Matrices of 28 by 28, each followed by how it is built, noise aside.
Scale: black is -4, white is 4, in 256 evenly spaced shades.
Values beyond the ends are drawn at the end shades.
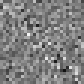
banded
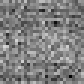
blocks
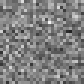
blocks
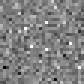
sparse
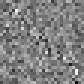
banded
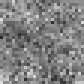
smooth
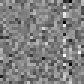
uneven columns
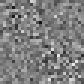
block diagonal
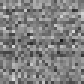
blocks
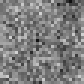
smooth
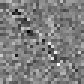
banded
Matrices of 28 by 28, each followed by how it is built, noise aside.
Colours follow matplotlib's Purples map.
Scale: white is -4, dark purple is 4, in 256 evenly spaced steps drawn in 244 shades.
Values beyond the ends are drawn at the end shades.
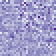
upper triangular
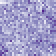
smooth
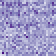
blocks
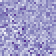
lower triangular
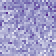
smooth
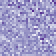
upper triangular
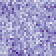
smooth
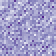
Hankel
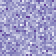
noise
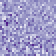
lower triangular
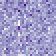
uneven columns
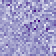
upper triangular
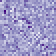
banded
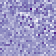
upper triangular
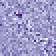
banded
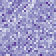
Hankel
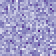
noise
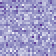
blocks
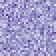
noise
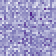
blocks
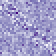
banded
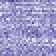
blocks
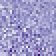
lower triangular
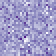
uneven columns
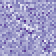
banded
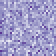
noise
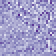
upper triangular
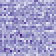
blocks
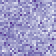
smooth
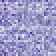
blocks
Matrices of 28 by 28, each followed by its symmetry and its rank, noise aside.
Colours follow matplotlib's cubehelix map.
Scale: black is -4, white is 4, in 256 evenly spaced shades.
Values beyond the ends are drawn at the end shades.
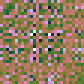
symmetric, rank three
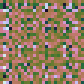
no symmetry, rank two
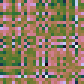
symmetric, rank two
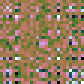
symmetric, rank two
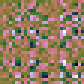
no symmetry, rank two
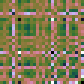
symmetric, rank two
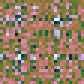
symmetric, rank two
